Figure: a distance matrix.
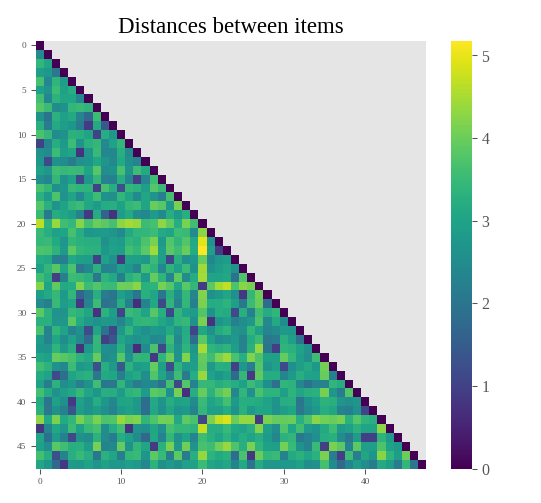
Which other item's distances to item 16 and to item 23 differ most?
22
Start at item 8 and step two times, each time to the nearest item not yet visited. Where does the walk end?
9
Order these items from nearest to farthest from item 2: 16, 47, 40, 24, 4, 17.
47, 24, 16, 40, 4, 17
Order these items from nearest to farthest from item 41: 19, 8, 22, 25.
19, 8, 22, 25
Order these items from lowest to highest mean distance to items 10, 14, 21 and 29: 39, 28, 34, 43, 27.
28, 34, 43, 39, 27
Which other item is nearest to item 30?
7
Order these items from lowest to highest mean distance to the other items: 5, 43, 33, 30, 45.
33, 5, 30, 43, 45
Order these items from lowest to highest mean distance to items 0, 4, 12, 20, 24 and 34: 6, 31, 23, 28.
28, 6, 31, 23
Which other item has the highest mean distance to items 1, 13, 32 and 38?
23
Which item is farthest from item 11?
20
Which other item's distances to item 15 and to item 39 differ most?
18
